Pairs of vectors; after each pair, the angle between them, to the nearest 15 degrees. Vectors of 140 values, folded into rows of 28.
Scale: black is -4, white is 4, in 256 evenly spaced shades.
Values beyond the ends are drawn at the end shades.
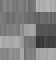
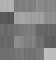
75 degrees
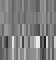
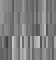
45 degrees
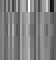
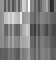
45 degrees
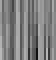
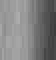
90 degrees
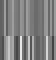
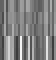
15 degrees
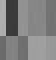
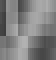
120 degrees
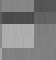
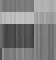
165 degrees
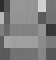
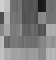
150 degrees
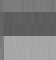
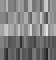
135 degrees
